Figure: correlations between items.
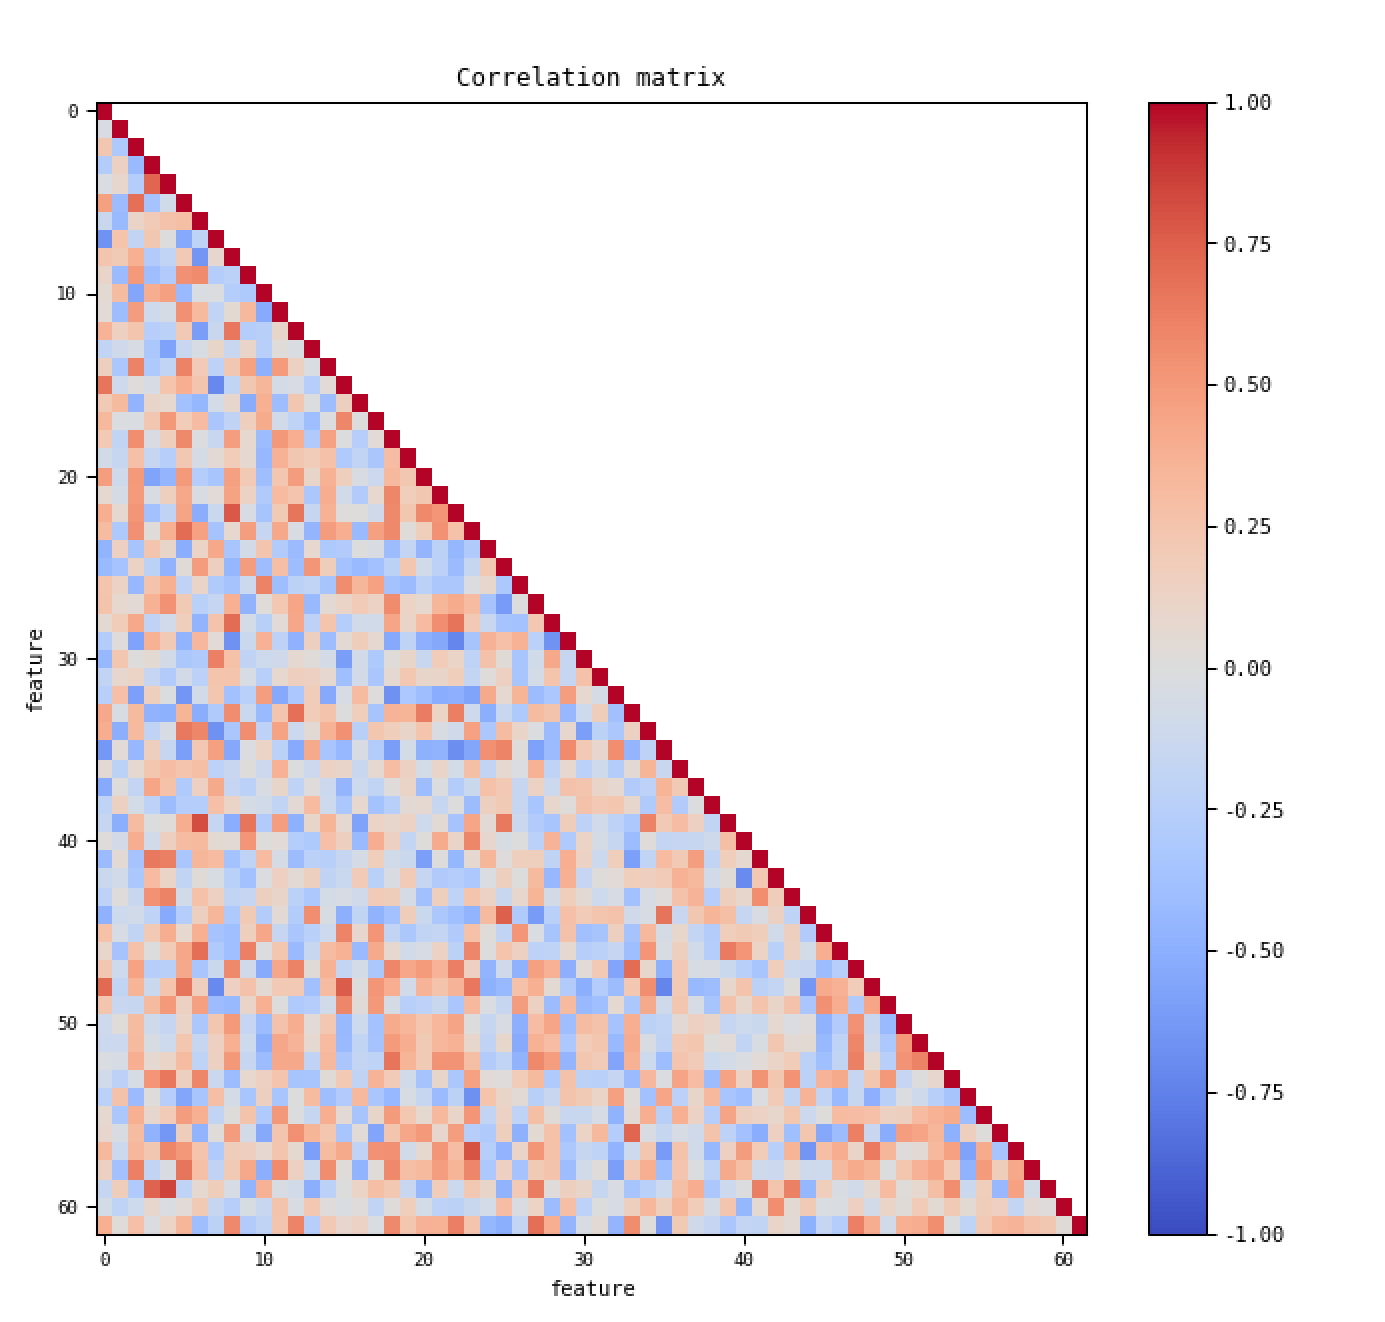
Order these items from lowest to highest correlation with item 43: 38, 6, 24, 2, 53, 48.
38, 2, 48, 24, 6, 53
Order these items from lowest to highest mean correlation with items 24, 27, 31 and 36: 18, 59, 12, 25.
25, 12, 18, 59
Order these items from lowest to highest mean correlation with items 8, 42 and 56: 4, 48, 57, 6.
6, 4, 57, 48
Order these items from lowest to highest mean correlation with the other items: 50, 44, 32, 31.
32, 44, 31, 50
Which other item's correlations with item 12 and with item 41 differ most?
33
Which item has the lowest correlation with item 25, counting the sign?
27
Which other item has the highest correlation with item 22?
8
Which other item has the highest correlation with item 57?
23
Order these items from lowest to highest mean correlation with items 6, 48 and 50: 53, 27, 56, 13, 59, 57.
13, 56, 59, 27, 53, 57
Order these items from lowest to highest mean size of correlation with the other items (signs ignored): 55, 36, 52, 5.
36, 55, 52, 5
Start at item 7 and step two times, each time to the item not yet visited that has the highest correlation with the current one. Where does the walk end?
28
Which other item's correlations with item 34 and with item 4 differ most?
59
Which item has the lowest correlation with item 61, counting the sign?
35
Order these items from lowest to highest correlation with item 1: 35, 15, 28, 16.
15, 35, 28, 16
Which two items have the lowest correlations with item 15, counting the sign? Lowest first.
7, 30
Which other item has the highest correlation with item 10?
26
